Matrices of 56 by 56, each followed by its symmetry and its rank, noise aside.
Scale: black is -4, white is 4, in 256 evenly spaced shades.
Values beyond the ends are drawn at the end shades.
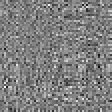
antisymmetric, rank six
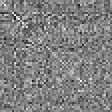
symmetric, rank seven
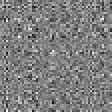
no symmetry, rank five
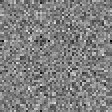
symmetric, rank seven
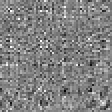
symmetric, rank seven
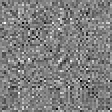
symmetric, rank six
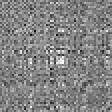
symmetric, rank six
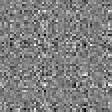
antisymmetric, rank six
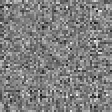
antisymmetric, rank six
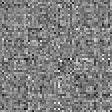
symmetric, rank seven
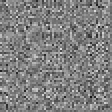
no symmetry, rank six
